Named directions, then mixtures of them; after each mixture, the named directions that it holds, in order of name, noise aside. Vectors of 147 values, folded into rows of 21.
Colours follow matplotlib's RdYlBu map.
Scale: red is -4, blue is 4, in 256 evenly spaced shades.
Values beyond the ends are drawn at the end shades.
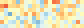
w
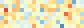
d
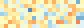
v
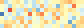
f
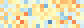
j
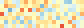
d, f, j.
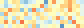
d, f, j.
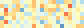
d.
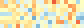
j, v, w.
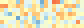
w.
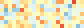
d.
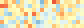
w.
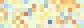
j.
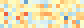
j, v.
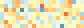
d, f.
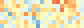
f, j, w.
